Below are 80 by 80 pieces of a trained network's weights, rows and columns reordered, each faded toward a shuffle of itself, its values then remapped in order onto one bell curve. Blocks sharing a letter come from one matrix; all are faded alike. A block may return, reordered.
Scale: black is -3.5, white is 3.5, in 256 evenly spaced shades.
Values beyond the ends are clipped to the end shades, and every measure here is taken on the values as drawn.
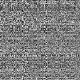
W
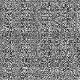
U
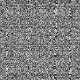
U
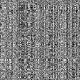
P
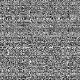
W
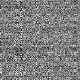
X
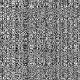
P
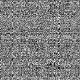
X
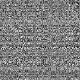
W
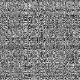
X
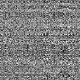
W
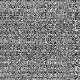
X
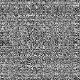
W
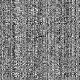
P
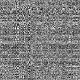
W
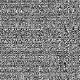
W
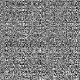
X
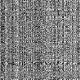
P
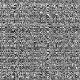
W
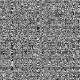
U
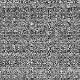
W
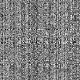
P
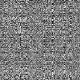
X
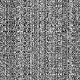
P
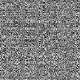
U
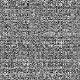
W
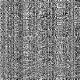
P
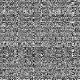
W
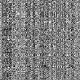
P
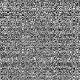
W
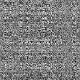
X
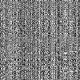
P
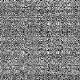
X
